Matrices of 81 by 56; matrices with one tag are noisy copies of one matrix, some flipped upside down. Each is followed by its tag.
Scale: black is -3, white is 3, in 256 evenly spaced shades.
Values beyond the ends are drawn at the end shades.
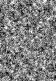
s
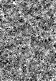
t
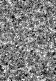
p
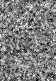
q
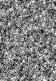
s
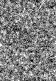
q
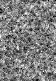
q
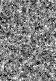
t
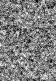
q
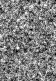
q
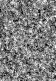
s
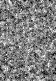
p
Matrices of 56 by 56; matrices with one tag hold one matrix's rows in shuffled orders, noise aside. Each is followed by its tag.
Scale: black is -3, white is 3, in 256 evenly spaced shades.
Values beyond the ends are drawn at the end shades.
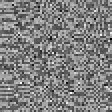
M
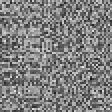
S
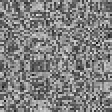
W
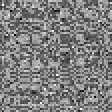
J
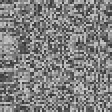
M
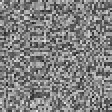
W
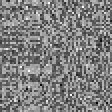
S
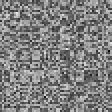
J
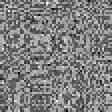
W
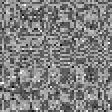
J
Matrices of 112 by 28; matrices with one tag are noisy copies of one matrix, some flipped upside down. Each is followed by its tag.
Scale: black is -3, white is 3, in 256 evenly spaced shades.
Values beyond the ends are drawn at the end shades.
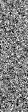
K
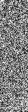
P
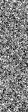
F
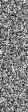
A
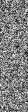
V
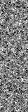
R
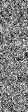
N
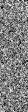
P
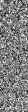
P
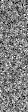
K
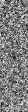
P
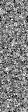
A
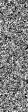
F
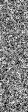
R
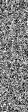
V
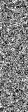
R
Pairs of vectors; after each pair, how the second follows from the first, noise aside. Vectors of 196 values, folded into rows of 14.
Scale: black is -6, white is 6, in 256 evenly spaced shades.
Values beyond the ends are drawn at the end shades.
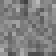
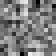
negated, scaled up.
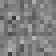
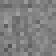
wrapped around, shrunk.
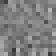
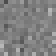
partly zeroed.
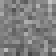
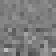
partly zeroed.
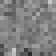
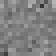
reversed, negated, partly zeroed.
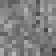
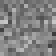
shuffled.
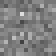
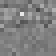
partly zeroed.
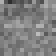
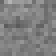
negated, shrunk.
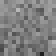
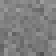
shrunk.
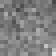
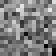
negated, scaled up.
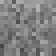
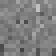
partly zeroed.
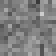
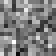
reversed, scaled up.
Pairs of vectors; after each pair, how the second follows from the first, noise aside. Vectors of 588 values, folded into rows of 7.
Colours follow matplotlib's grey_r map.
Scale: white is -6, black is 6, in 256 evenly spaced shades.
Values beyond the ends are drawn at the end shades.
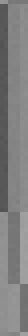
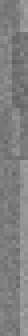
wrapped around, negated, shrunk.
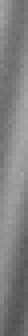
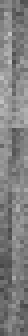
wrapped around, negated.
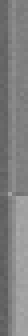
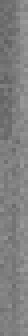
reversed, negated, shrunk.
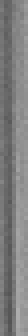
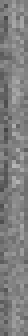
wrapped around, partly zeroed.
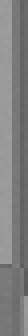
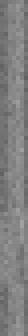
wrapped around, negated, shrunk.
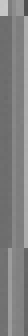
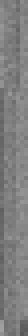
reversed, negated, shrunk.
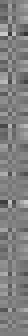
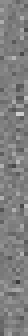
wrapped around, partly zeroed.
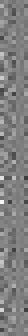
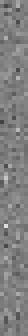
wrapped around, partly zeroed.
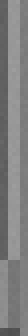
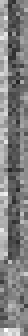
negated, scaled up.
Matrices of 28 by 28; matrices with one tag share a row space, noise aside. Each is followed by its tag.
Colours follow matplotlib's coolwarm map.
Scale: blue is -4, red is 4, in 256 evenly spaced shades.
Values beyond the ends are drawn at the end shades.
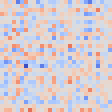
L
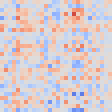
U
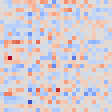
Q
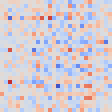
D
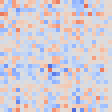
U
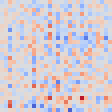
D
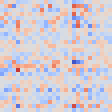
U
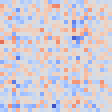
U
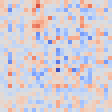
D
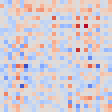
L
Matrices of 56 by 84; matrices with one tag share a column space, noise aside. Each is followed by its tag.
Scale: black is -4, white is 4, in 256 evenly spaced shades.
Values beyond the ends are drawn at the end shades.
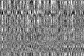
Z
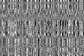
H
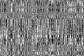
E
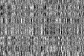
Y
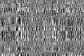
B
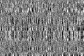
B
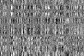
Y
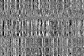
H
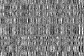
Y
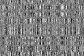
Y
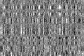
Y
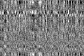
Z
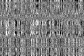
H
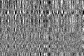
Z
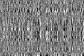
B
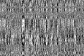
E
